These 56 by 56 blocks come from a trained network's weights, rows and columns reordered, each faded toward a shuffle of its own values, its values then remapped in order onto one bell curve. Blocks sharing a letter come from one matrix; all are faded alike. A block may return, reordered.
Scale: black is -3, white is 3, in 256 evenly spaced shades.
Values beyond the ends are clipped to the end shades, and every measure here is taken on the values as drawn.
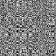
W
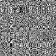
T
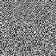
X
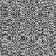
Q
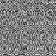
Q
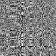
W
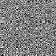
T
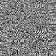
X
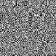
X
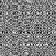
Q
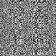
T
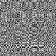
Q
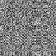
Q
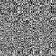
T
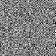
X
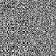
T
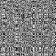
W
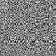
Q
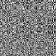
W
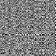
W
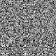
X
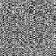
W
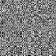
W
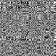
X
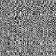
W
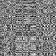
Q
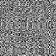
T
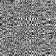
W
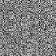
T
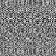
Q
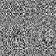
T
